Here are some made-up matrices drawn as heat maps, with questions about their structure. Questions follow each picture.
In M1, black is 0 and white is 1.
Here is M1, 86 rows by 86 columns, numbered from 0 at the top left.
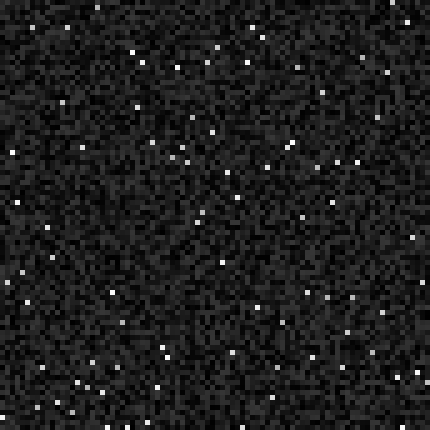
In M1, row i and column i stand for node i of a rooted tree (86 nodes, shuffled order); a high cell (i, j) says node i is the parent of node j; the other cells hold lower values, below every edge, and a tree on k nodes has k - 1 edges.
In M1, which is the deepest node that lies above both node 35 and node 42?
13
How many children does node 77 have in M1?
2
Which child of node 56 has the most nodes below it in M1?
84
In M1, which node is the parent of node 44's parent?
7
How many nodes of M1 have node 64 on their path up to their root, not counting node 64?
9
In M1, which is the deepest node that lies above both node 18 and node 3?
40
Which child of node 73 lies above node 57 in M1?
23
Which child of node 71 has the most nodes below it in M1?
62
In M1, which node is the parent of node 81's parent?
54
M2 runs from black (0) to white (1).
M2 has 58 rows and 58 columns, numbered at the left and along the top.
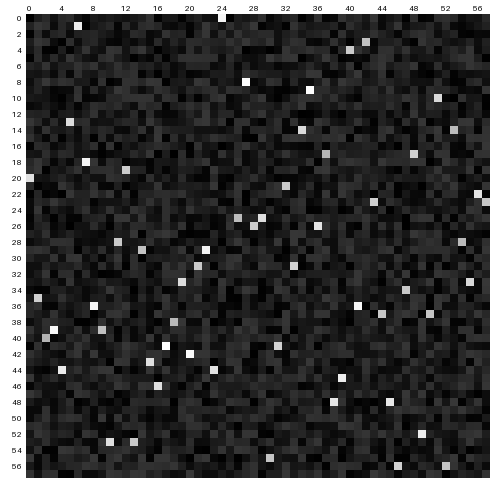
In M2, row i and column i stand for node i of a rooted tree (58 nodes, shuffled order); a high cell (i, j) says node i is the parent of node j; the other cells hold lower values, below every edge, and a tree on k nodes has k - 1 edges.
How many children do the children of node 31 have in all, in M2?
3
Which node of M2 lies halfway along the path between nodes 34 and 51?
53
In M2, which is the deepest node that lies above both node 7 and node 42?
48
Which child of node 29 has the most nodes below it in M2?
14
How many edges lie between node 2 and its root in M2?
9
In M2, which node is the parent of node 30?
55
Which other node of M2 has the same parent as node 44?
50
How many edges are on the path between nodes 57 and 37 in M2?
3
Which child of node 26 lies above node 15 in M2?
36
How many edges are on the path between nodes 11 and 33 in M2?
6
